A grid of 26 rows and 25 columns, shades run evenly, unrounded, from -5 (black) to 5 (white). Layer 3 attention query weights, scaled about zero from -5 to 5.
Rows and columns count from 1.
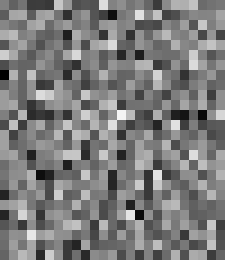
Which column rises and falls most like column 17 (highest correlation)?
6
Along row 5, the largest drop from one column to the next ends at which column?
14
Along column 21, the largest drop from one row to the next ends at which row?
12
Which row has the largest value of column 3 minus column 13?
2
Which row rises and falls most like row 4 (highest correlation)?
21
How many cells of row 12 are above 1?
7
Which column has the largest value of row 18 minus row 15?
10
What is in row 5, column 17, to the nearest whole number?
0
